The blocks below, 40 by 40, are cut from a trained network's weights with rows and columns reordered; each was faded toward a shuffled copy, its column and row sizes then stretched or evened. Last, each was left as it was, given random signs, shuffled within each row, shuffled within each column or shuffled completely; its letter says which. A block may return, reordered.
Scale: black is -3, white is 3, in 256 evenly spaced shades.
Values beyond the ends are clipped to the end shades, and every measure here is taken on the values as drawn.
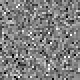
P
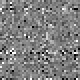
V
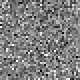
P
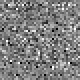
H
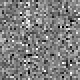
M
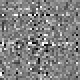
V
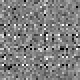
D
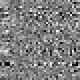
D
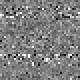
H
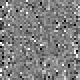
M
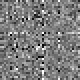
V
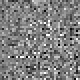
V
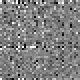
D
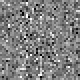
M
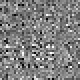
V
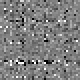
V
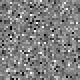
P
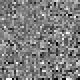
V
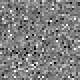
P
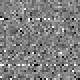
H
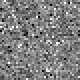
P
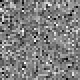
M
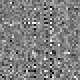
D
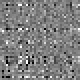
D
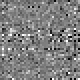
V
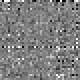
V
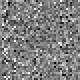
M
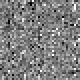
M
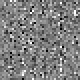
M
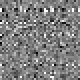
D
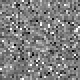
P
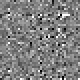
V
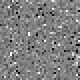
M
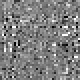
D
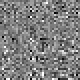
D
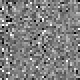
M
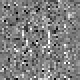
M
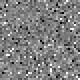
P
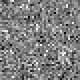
P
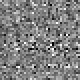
V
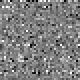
H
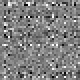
V
